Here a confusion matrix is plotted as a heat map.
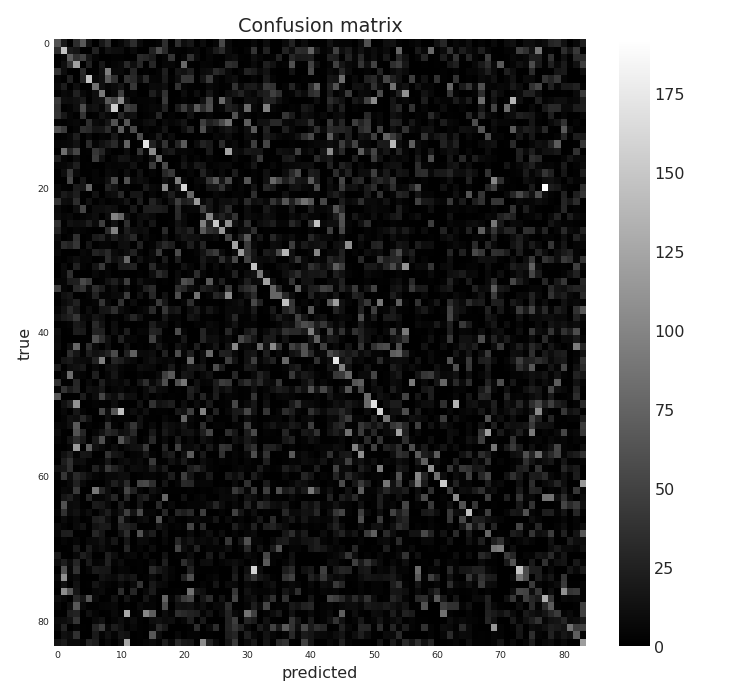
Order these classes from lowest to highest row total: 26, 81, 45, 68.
45, 68, 26, 81
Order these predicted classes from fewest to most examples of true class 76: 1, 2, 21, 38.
38, 2, 21, 1
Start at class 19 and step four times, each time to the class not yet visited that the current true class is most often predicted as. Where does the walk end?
27
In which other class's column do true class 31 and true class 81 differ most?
69
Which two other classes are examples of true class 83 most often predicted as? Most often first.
11, 23
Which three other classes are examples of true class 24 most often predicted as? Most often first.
9, 10, 45
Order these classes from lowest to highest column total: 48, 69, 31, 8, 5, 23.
5, 8, 23, 69, 48, 31
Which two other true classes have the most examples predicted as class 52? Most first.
61, 13
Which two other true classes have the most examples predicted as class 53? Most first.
14, 6
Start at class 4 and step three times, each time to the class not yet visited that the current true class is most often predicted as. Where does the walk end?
33
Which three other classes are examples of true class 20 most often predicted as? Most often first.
77, 17, 5
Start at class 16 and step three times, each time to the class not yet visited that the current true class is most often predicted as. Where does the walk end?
10
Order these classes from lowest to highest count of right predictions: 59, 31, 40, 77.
40, 59, 77, 31
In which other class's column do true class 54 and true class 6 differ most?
68
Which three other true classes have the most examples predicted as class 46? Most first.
28, 54, 48
